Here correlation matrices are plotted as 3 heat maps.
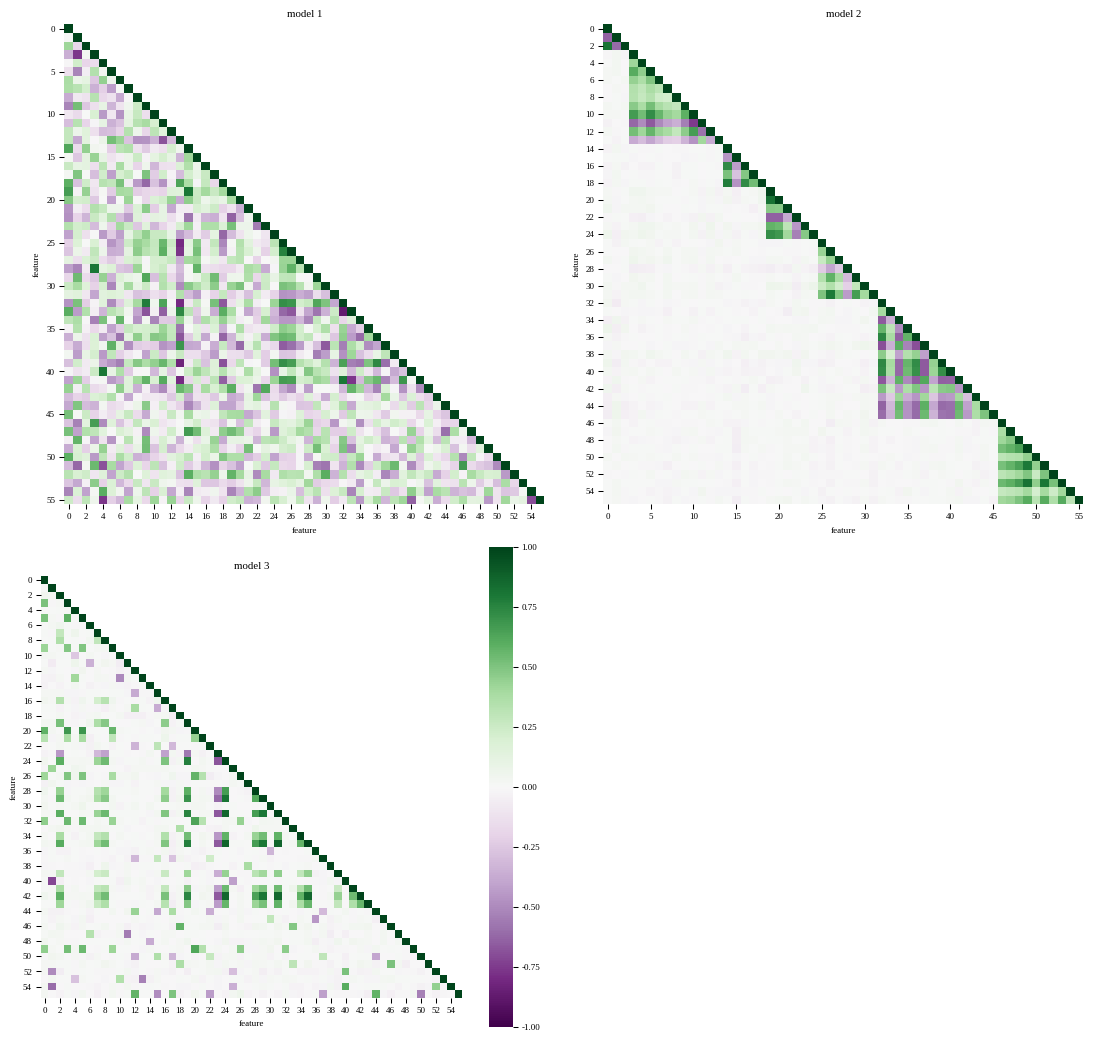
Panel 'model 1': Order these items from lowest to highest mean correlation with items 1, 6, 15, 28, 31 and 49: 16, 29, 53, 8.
53, 8, 16, 29
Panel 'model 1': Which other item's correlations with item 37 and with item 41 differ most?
13
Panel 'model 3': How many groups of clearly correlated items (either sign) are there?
10
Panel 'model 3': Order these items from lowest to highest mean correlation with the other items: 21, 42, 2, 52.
52, 21, 2, 42
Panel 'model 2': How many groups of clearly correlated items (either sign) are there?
7
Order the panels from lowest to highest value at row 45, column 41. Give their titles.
model 1, model 3, model 2
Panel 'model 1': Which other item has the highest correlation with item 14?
19
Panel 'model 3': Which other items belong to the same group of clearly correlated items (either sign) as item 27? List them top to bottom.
38
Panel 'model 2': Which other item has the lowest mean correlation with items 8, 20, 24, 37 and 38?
22
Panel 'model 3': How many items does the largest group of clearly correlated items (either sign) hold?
16
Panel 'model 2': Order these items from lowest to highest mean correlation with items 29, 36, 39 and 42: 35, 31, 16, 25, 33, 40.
16, 25, 31, 33, 35, 40
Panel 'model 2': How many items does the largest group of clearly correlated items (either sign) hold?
14
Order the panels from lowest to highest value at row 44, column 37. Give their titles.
model 3, model 1, model 2
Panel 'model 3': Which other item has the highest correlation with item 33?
46
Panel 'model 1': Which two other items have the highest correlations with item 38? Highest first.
51, 33
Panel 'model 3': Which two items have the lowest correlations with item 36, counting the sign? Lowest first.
45, 30
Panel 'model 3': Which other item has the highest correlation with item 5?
20
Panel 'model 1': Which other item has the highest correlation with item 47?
14
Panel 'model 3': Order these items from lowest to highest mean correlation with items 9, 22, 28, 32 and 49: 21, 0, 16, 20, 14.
14, 16, 21, 0, 20
